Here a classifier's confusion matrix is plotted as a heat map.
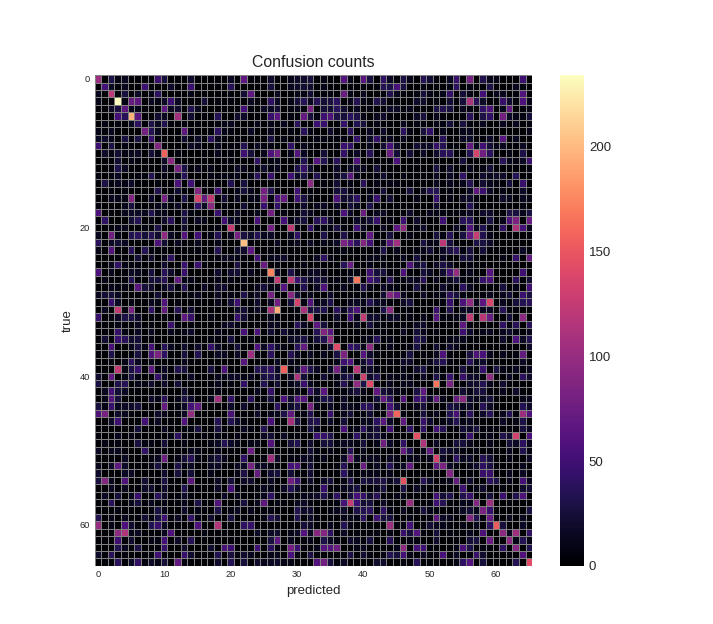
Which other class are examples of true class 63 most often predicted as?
46
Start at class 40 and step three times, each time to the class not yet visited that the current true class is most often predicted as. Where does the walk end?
56
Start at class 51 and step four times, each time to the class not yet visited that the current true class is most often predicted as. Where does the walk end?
29
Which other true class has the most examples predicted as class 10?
21
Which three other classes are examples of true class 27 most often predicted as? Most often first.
39, 29, 12
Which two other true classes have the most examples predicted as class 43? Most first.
49, 46
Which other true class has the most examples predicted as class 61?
5
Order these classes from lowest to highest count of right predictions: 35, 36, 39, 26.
35, 39, 36, 26
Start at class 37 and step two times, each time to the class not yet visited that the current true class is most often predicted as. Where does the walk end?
2
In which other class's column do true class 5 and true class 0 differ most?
12
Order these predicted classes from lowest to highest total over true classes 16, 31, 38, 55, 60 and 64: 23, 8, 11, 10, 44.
11, 23, 8, 10, 44
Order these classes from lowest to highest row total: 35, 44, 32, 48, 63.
35, 48, 44, 63, 32
